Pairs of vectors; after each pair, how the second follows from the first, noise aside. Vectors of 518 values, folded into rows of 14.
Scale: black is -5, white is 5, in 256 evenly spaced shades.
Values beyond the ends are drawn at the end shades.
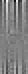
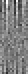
copied.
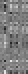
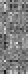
negated.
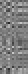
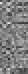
negated.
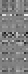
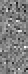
shuffled.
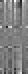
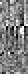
wrapped around, negated, scaled up.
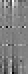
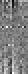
negated.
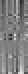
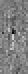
wrapped around, negated, partly zeroed.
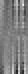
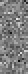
shuffled.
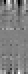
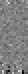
reversed, partly zeroed.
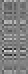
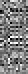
wrapped around, negated, scaled up.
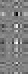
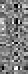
wrapped around, negated, scaled up.
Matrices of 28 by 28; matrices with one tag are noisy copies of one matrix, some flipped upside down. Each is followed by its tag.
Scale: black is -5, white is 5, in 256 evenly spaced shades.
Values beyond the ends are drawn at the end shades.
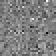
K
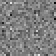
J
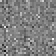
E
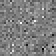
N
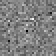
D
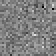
N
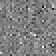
N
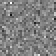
J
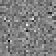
D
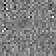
E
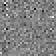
E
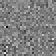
E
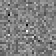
D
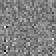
E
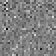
E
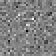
D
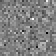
K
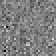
E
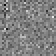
E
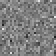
J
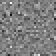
J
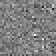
N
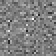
D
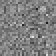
K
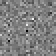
D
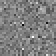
K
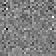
E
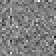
J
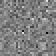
K
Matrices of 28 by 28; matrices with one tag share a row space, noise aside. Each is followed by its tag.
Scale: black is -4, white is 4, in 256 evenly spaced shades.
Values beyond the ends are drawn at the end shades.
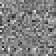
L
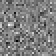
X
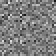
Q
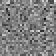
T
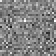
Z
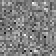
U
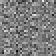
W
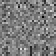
T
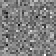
T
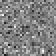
X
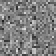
W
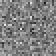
U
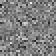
W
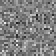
W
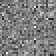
L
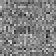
Z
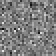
U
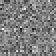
W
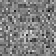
Z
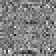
Z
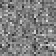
L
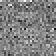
Z
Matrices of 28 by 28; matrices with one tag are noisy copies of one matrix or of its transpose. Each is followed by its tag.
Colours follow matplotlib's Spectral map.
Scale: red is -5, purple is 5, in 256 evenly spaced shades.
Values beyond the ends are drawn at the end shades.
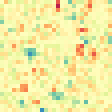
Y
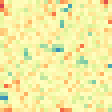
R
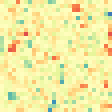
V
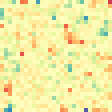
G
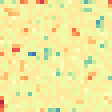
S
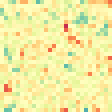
G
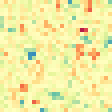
Y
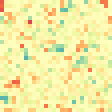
R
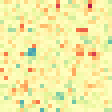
Y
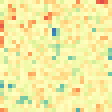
S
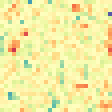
V
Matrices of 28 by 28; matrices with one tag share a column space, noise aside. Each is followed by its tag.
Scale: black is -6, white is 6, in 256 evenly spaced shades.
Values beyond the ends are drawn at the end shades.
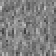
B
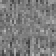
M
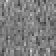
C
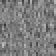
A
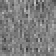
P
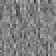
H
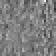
P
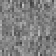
C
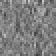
A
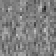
B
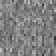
C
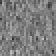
C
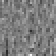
M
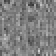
C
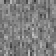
H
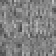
A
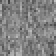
H
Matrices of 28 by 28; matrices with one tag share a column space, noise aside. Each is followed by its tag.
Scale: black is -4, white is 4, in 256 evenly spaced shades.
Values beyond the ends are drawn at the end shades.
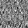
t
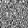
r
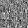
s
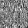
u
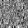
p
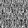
s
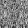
p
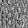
s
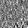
t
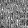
s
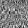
t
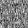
s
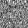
r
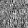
s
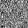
r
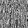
s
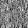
u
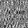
t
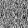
p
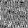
t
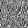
t
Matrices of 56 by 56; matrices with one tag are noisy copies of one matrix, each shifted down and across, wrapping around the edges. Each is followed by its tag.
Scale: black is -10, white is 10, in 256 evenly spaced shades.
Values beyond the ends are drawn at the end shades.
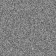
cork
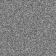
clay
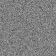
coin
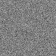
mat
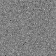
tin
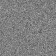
coin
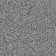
coin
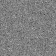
cork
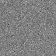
clay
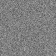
clay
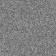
clay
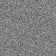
cork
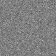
clay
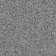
mat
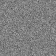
coin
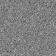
tin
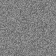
tin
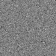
coin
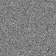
clay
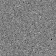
clay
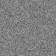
cork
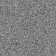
tin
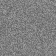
coin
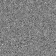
mat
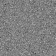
tin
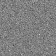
coin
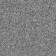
mat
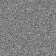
coin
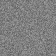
tin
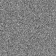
mat
